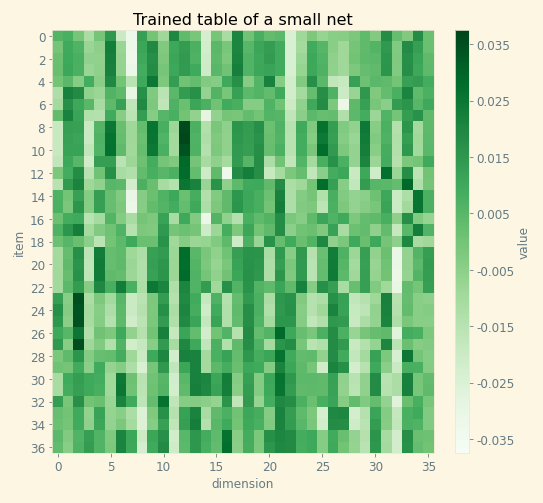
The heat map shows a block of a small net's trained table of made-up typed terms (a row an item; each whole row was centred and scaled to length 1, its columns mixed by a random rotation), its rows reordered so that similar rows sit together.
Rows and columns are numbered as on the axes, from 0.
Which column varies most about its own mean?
22
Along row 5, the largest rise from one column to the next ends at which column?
8
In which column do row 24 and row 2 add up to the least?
7
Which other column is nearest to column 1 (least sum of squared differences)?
35
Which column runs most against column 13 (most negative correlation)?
28
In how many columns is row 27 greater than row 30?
12
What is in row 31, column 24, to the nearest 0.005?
0.005
